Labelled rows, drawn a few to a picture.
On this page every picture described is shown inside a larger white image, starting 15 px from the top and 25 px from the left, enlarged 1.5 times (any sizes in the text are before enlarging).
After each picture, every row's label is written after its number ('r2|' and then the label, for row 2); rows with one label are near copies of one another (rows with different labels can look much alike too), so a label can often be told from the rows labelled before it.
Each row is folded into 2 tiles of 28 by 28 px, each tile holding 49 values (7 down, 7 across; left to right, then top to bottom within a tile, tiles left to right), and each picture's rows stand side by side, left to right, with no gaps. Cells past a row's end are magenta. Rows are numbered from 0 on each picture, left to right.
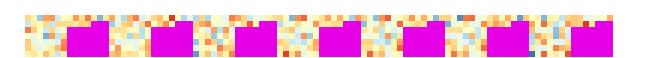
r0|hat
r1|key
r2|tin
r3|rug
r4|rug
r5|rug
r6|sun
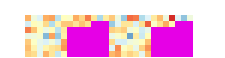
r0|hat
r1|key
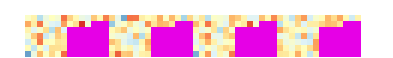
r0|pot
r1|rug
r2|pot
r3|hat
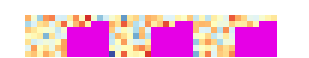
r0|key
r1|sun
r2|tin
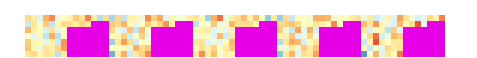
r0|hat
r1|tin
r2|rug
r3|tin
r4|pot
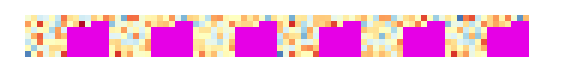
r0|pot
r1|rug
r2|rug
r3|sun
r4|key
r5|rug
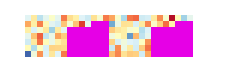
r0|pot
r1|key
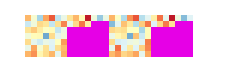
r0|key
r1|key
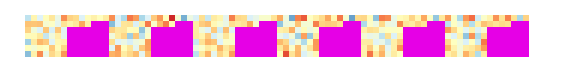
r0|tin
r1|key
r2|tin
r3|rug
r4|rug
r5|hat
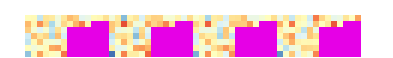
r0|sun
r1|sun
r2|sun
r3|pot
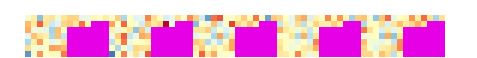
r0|sun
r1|pot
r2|rug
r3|hat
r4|hat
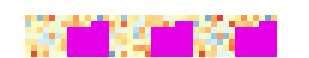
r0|rug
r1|sun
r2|rug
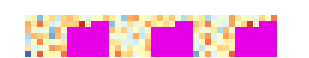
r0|sun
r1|rug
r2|pot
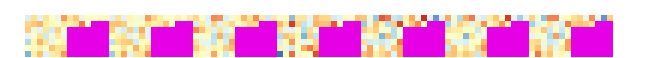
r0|tin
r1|tin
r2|hat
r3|sun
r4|key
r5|key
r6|rug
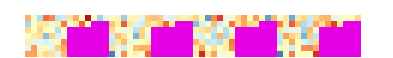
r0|key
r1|sun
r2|rug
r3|sun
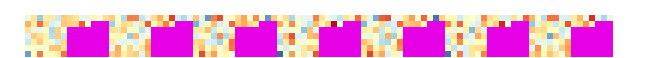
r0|sun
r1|key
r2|rug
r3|pot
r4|rug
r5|pot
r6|key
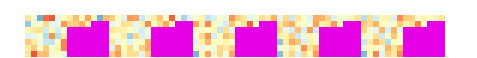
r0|rug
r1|key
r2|pot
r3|tin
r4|tin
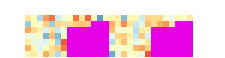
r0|hat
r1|sun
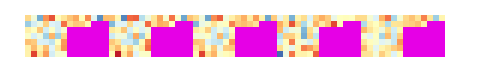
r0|rug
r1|rug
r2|rug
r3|sun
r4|hat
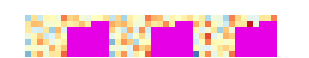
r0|tin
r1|tin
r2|pot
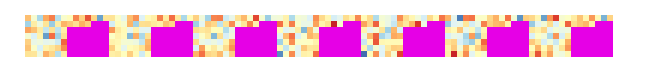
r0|hat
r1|hat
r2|key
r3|pot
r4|pot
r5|rug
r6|rug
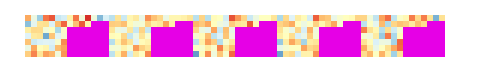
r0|key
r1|tin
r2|tin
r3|tin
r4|hat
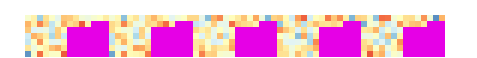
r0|sun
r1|sun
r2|rug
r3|hat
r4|rug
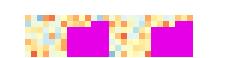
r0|rug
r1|pot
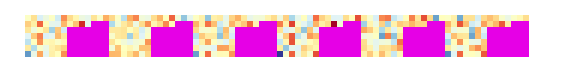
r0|pot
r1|key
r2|sun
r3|pot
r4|hat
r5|sun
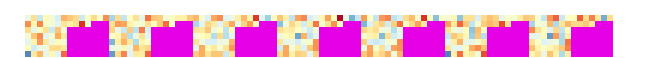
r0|pot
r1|tin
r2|key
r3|key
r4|key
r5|sun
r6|hat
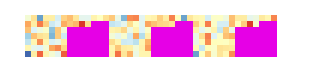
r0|sun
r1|rug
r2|pot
